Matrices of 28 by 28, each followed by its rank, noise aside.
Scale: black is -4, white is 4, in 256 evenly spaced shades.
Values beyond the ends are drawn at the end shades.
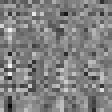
three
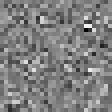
six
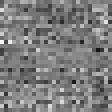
five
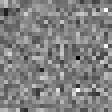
six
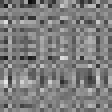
two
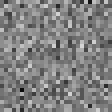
five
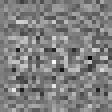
four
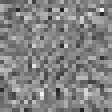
six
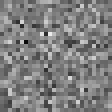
six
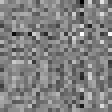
three
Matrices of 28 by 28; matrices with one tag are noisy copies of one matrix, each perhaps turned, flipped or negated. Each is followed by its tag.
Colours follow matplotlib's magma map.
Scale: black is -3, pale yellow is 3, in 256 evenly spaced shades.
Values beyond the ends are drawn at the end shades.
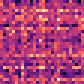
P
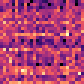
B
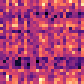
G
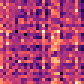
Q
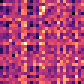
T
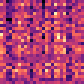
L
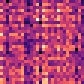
Q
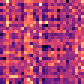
Q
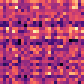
T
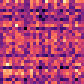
P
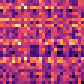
T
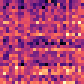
B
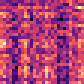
G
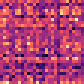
P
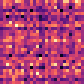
P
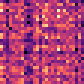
Q
